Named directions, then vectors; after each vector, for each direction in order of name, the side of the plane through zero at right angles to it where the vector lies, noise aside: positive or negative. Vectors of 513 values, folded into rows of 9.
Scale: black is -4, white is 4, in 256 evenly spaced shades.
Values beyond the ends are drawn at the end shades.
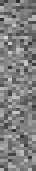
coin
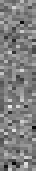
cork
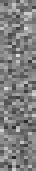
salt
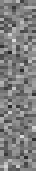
negative, negative, negative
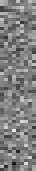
negative, positive, negative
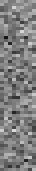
negative, positive, positive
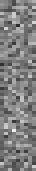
negative, positive, negative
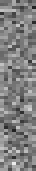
positive, negative, positive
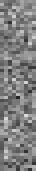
negative, positive, positive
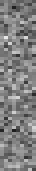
positive, negative, negative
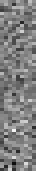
negative, positive, negative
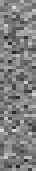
negative, positive, positive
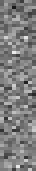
positive, negative, negative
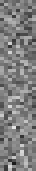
positive, positive, negative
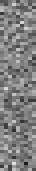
positive, negative, positive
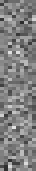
positive, positive, negative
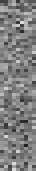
positive, negative, positive
